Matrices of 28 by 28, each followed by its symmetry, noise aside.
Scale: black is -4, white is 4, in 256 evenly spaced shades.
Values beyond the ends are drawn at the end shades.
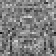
mirrored left to right.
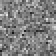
no symmetry.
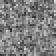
antisymmetric.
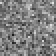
symmetric across the other diagonal.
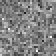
symmetric.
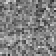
antisymmetric.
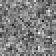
antisymmetric.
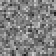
symmetric.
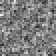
symmetric.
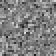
symmetric.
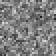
symmetric across the other diagonal.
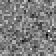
symmetric.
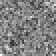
symmetric across the other diagonal.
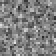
antisymmetric.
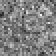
symmetric across the other diagonal.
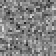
no symmetry.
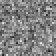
no symmetry.
